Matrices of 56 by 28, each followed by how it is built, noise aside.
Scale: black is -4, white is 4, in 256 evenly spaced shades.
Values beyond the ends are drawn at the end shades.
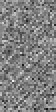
Hankel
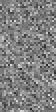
Toeplitz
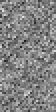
Hankel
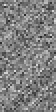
Hankel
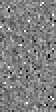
sparse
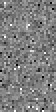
sparse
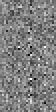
uneven columns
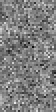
smooth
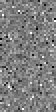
sparse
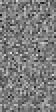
repeating columns
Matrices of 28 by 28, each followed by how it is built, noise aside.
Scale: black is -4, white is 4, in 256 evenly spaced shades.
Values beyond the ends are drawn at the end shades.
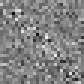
banded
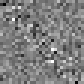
banded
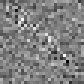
banded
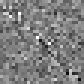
banded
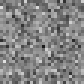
repeating columns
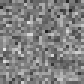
noise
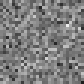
noise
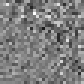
upper triangular
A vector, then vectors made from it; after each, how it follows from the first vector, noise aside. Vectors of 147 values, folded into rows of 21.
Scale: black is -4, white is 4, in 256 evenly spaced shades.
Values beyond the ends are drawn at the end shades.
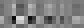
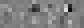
reversed, partly zeroed.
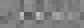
wrapped around, negated, shrunk.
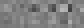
reversed, shrunk.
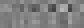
reversed, shrunk.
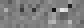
reversed, partly zeroed.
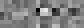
wrapped around.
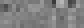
wrapped around, shrunk.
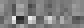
negated.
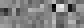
wrapped around.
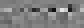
reversed, partly zeroed.
